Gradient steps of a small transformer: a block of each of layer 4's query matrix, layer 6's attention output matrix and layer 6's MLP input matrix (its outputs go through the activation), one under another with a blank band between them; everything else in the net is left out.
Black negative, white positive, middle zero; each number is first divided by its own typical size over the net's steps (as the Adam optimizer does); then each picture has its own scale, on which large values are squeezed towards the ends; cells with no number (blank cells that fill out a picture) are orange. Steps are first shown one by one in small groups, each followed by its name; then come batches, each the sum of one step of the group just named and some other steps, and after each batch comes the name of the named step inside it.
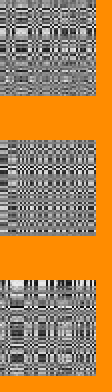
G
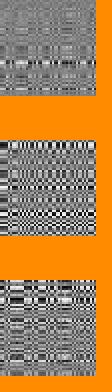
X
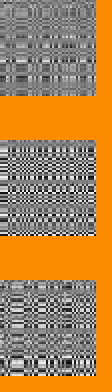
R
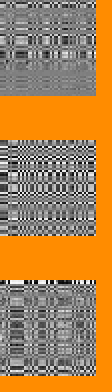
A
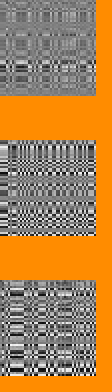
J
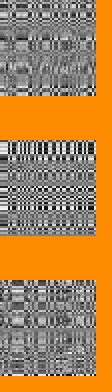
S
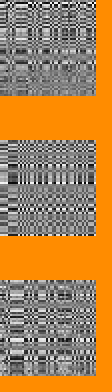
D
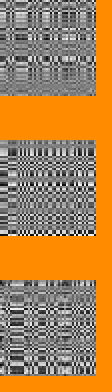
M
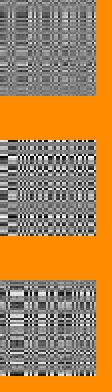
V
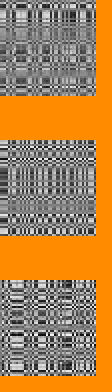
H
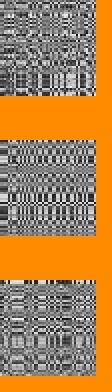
A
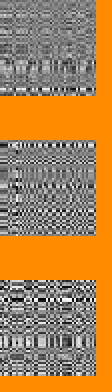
X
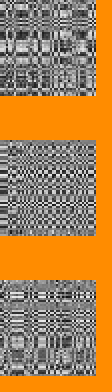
V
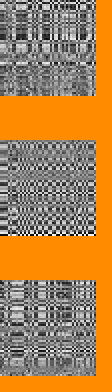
M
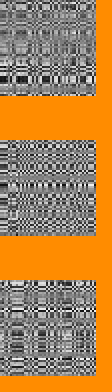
A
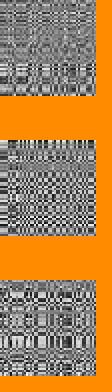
V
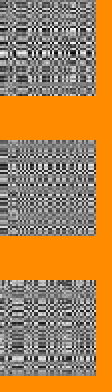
A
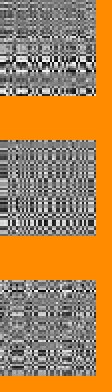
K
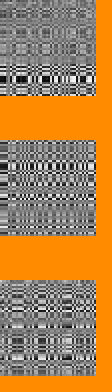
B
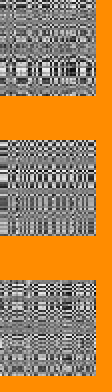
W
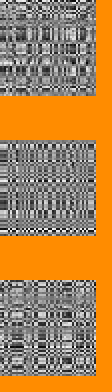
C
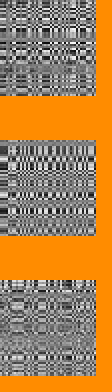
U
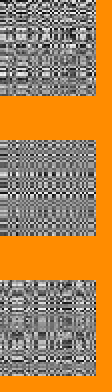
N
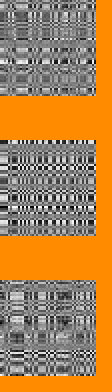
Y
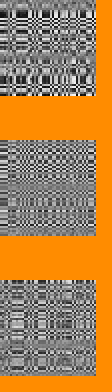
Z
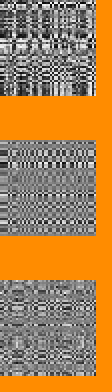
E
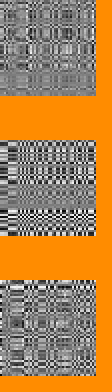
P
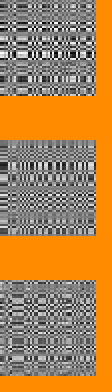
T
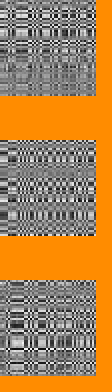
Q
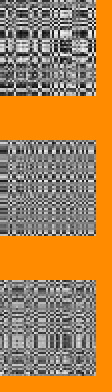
U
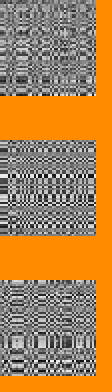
N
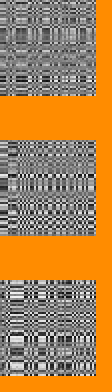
U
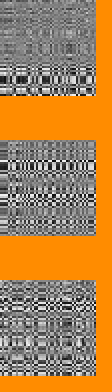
B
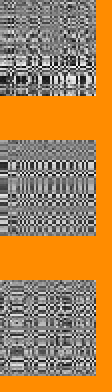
B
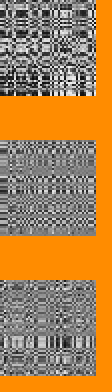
Z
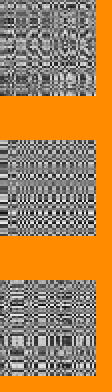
E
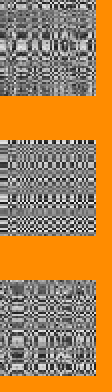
E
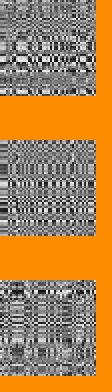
K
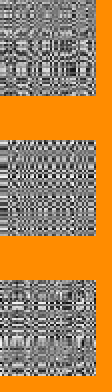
W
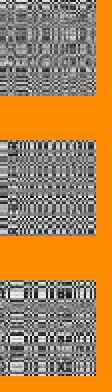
C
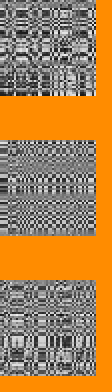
Z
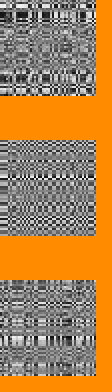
Z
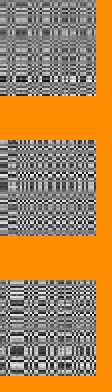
B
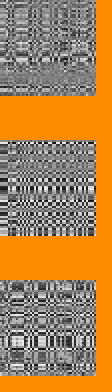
Q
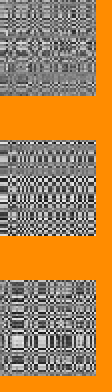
Q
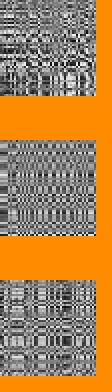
W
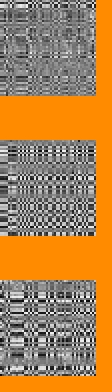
P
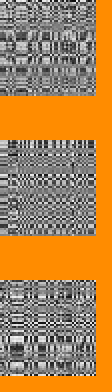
C
